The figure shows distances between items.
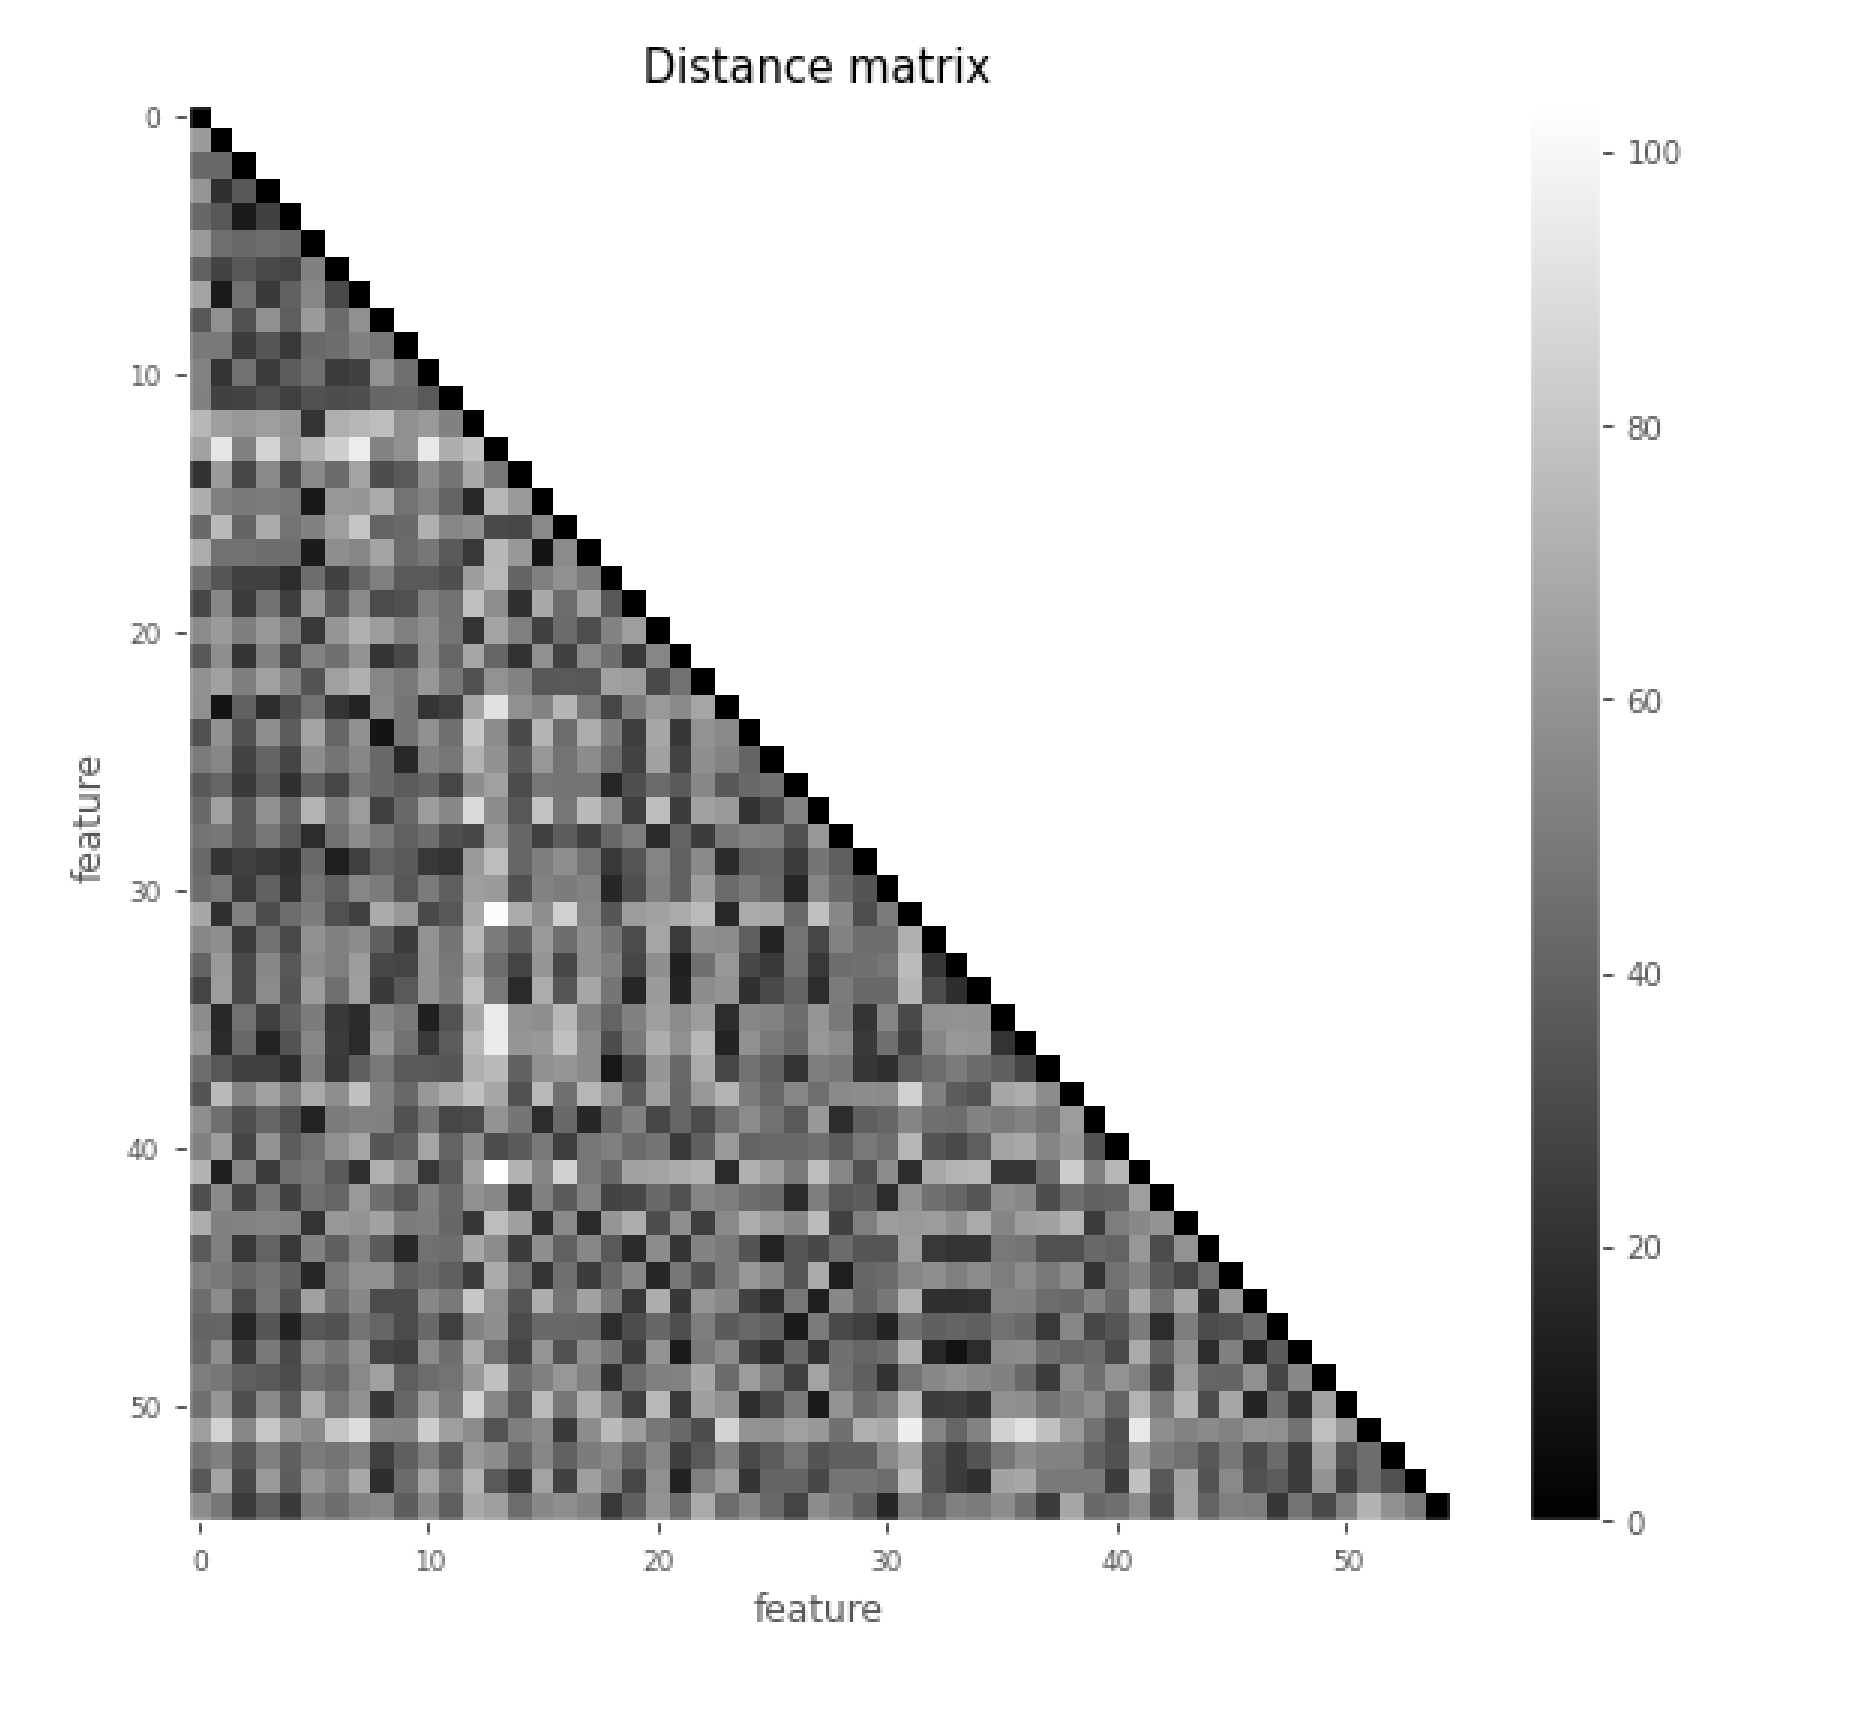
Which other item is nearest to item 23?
1
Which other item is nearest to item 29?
6
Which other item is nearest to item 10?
35
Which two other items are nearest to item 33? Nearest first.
48, 21
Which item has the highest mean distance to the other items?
13
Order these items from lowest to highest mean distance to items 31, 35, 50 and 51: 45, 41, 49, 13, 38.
41, 45, 49, 38, 13
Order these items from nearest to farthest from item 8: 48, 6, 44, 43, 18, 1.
48, 44, 6, 18, 1, 43
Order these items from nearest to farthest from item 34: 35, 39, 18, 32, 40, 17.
32, 40, 18, 39, 35, 17
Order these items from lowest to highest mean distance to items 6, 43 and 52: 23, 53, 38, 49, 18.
23, 18, 53, 49, 38
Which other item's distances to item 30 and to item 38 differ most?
54
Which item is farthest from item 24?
12
